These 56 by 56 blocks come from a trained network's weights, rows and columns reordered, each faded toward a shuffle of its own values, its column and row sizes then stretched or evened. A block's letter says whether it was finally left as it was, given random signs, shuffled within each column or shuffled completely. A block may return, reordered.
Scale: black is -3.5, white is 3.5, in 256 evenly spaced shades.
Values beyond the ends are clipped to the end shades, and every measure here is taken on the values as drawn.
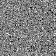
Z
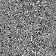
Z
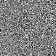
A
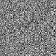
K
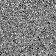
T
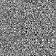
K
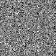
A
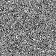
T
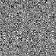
K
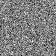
T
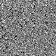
Z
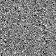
Z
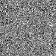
A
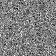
T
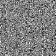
Z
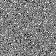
T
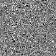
A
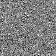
Z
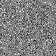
Z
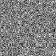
K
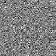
K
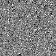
Z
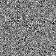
A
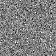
Z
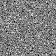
T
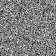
T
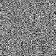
K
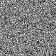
T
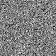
T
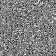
T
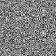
K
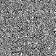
A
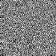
K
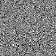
A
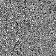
Z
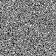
T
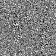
Z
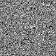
A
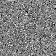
T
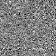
K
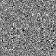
K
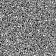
T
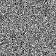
Z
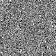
Z
